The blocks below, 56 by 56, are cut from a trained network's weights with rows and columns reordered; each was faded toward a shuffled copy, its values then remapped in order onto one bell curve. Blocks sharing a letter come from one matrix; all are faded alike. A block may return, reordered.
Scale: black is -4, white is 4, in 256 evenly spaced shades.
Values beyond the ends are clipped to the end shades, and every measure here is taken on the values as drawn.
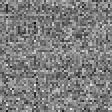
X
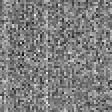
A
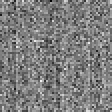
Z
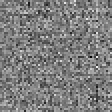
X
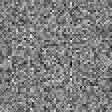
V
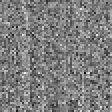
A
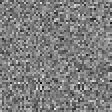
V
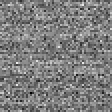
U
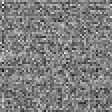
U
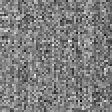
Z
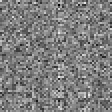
V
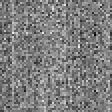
Z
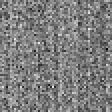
Z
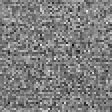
U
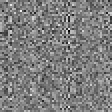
V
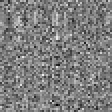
V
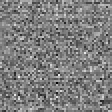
U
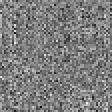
V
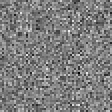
V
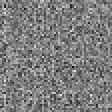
V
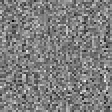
V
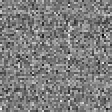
X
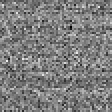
U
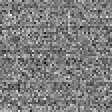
U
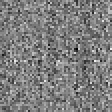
A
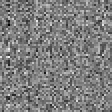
V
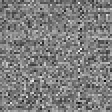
U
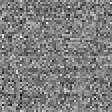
X
